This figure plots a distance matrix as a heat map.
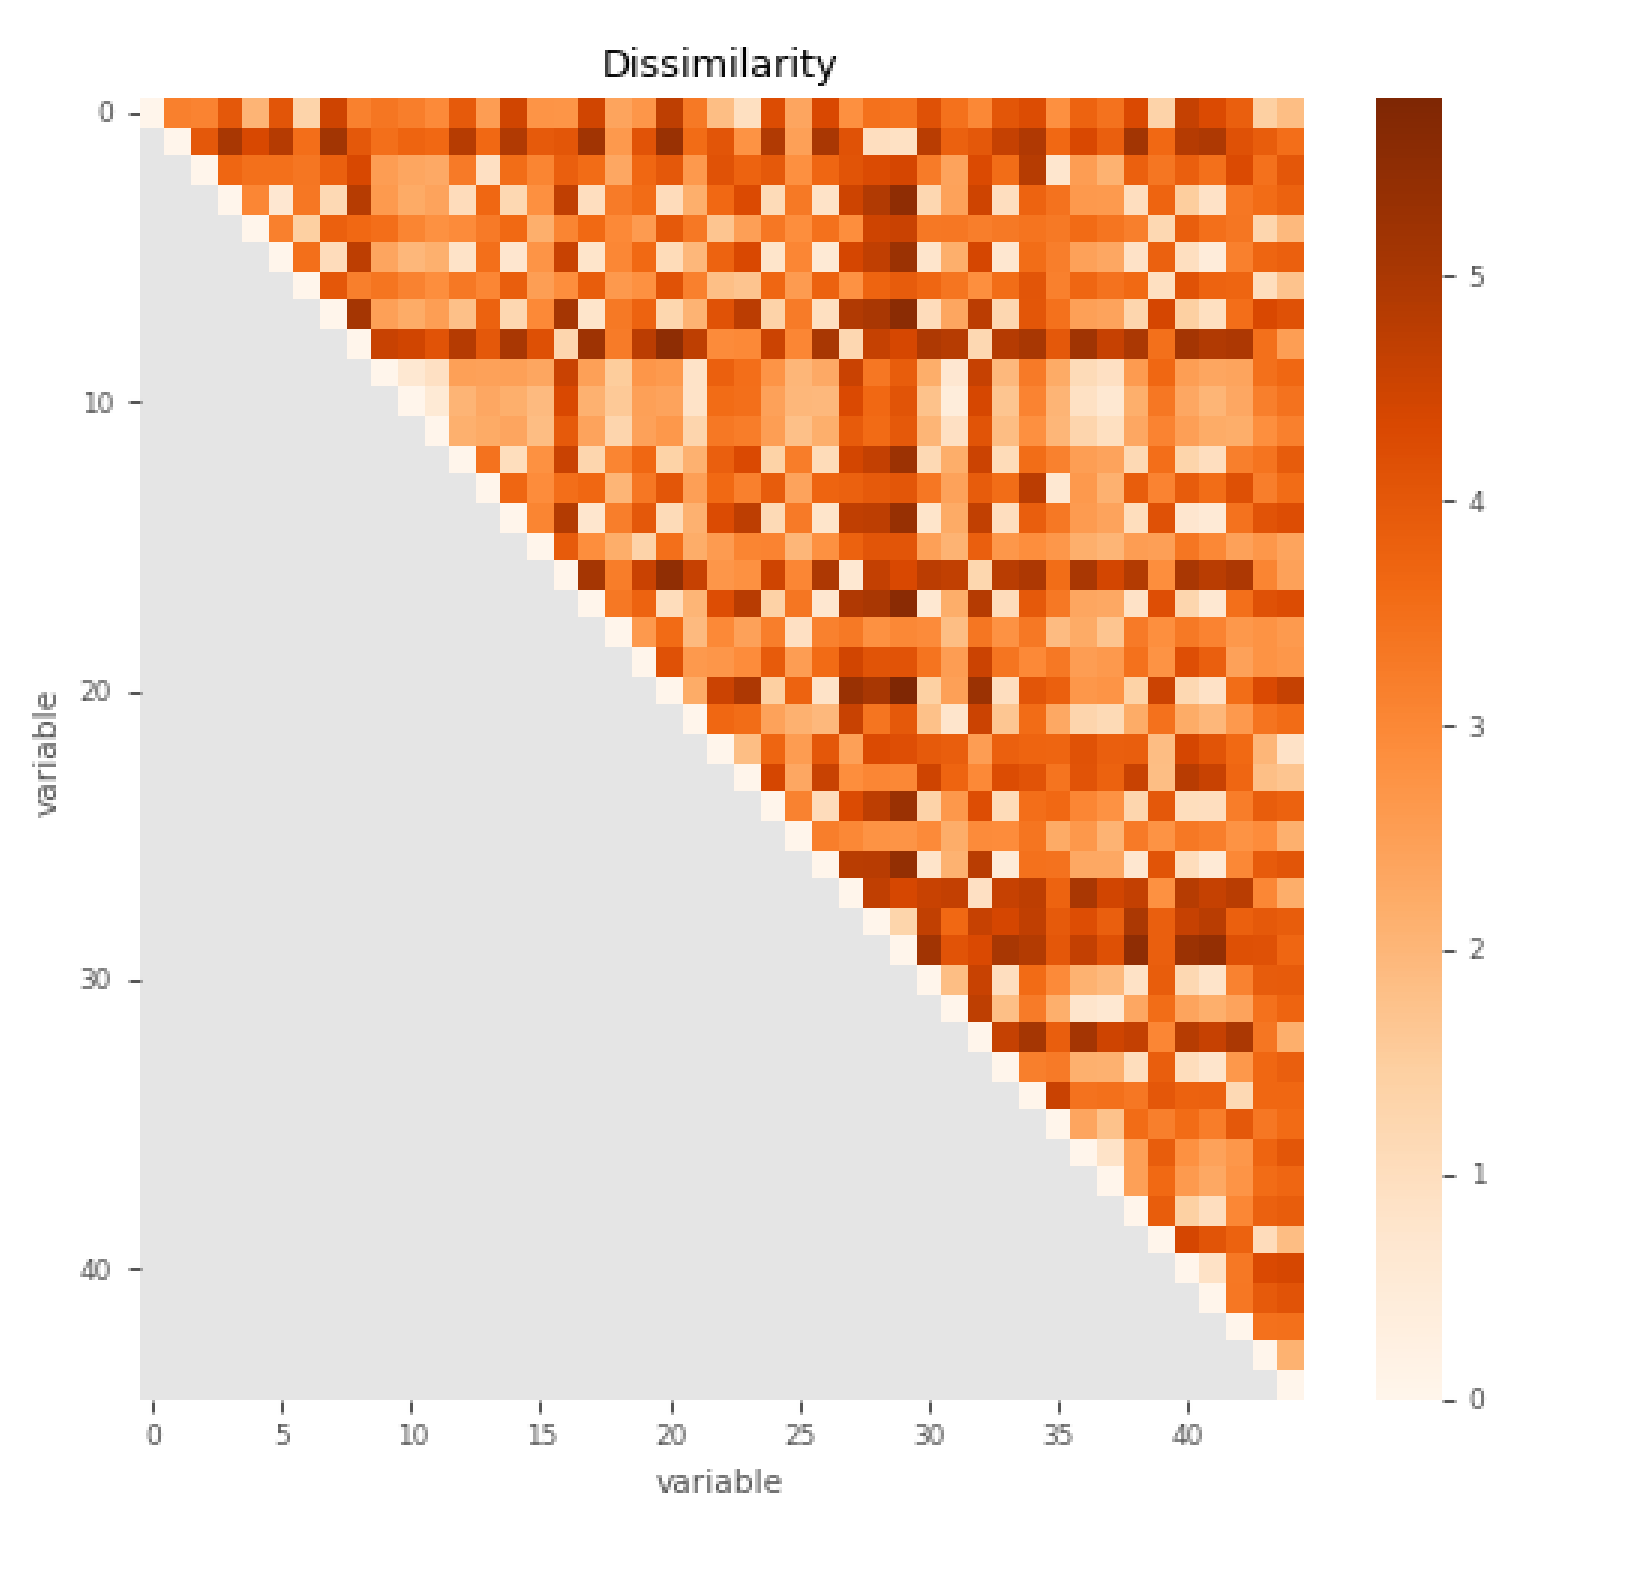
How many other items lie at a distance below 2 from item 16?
3
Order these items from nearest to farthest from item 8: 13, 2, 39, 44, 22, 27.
27, 44, 22, 39, 13, 2
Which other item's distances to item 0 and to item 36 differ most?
23
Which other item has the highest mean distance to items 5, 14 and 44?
29
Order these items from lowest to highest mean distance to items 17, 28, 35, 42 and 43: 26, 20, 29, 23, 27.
26, 23, 20, 29, 27
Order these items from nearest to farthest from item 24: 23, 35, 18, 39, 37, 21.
21, 37, 18, 35, 39, 23
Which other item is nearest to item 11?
10
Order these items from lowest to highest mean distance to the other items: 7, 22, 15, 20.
15, 7, 20, 22
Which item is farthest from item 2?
34
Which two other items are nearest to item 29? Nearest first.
1, 28
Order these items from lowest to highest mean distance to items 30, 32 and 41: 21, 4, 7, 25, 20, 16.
7, 20, 21, 25, 4, 16
